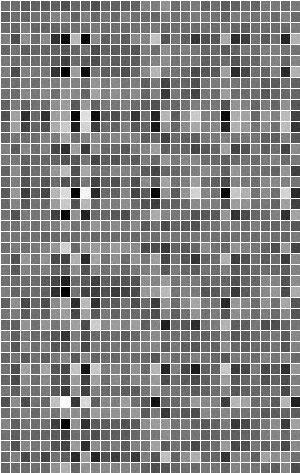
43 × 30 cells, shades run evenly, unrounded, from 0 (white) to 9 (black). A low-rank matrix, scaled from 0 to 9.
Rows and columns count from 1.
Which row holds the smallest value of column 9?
18
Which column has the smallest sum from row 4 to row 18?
9
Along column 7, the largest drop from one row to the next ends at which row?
37
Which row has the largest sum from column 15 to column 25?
34
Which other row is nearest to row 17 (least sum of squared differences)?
15
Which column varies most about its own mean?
7
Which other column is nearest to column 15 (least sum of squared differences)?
28
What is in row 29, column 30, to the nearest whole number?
6
